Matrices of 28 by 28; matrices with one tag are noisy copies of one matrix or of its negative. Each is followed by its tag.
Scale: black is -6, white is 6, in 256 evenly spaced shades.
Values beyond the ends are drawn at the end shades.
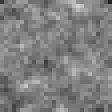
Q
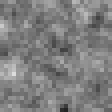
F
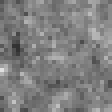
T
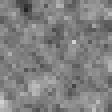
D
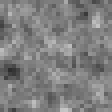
F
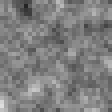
D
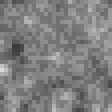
T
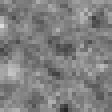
F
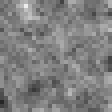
D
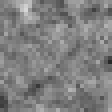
D
